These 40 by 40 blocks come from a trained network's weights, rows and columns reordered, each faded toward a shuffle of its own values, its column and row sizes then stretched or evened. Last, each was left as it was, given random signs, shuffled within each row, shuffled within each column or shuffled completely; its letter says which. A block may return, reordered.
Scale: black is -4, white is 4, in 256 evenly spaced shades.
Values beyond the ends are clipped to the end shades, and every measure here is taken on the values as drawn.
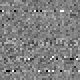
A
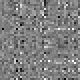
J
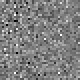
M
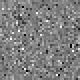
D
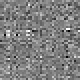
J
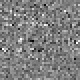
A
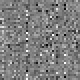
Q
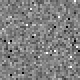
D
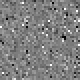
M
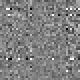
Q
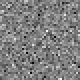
D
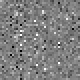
M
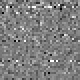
A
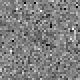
D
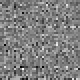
Q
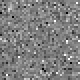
D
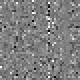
M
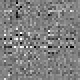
J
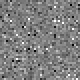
D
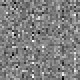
M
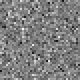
D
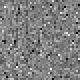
D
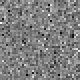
D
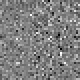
M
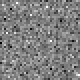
D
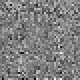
Q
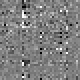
Q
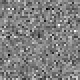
A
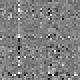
Q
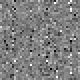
M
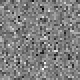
M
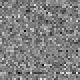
A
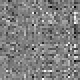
J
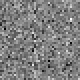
M
